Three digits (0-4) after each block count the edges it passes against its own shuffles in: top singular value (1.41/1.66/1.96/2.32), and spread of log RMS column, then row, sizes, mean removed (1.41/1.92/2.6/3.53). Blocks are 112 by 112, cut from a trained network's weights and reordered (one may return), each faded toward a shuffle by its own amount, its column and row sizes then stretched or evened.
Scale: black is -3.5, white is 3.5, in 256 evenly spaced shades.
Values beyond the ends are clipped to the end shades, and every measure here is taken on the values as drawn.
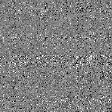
0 3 3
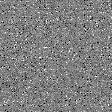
0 1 1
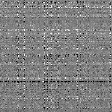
4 3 3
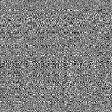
4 0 4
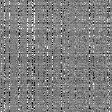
3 4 0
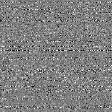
1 0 4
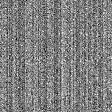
4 0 0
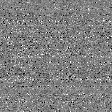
0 0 3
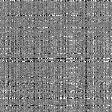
4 2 4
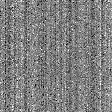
4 2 0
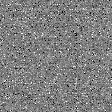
0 0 1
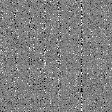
1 3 0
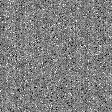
0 0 0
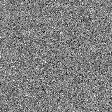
0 0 0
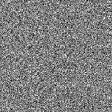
2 1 1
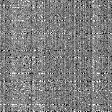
4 0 3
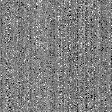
2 3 0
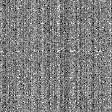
4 1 2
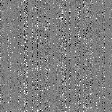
0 4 0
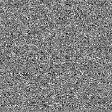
1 0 3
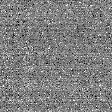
1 1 0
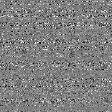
0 1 4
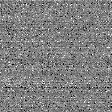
2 1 2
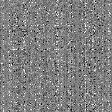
2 3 1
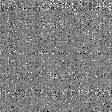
1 1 3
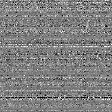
4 1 4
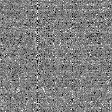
1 2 0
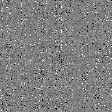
0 3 1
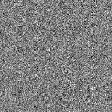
2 2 0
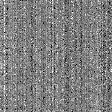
4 3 1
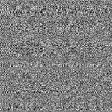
4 0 3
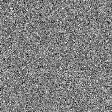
0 1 0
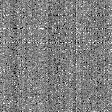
3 1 2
